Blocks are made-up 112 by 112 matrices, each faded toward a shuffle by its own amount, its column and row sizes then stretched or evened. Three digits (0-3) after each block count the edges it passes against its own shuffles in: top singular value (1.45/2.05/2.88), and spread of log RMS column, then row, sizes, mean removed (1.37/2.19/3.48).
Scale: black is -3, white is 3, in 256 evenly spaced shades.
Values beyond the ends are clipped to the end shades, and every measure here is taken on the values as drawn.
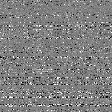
2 0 3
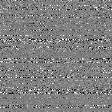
0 0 3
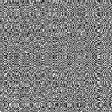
3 2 1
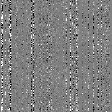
2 3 0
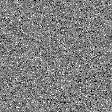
1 1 0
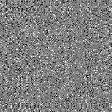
2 1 0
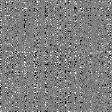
0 3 2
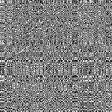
3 1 2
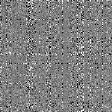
0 3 2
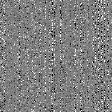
0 3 0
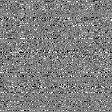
2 0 3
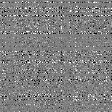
0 2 3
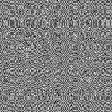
3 0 1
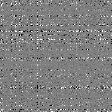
1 2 3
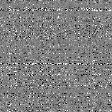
0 2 3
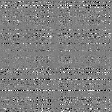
1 2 3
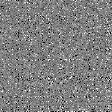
0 2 2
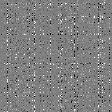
1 3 2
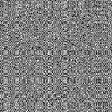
3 2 0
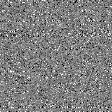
1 0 2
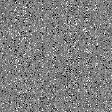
1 2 0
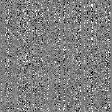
0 3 1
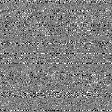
2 0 3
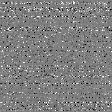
1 0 3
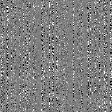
0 3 0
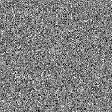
1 1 0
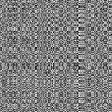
3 3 1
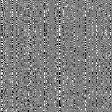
3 3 0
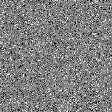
1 1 1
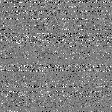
1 0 3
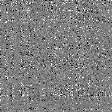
1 2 2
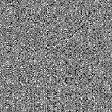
2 1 0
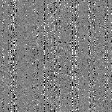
2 3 0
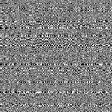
3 0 3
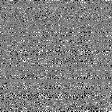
0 1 3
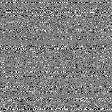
2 0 3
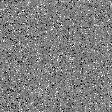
0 1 0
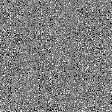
0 2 1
